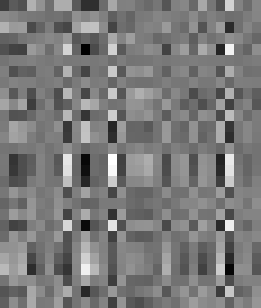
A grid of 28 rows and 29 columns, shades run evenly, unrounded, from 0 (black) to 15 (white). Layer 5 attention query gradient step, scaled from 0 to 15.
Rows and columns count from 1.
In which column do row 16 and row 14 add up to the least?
10
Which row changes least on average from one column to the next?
6
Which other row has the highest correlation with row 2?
3
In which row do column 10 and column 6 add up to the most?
25
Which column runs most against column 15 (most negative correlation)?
22
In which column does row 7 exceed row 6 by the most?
13
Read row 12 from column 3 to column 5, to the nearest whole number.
9 8 7
